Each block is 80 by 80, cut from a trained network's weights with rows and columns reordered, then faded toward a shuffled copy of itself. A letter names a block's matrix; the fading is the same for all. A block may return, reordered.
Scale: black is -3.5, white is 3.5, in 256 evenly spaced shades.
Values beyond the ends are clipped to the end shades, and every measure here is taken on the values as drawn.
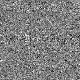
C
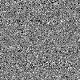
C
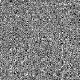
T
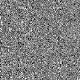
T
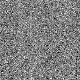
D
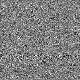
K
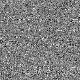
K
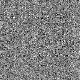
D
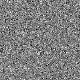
C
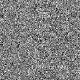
T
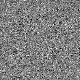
K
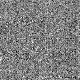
D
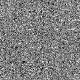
C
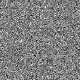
T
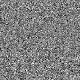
C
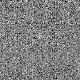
D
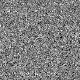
C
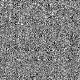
D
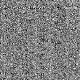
D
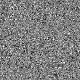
K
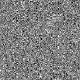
T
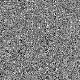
T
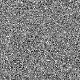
C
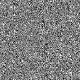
T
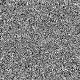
K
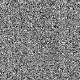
D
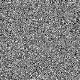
C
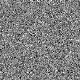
K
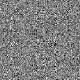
T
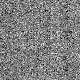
D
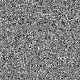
C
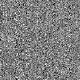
T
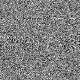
K
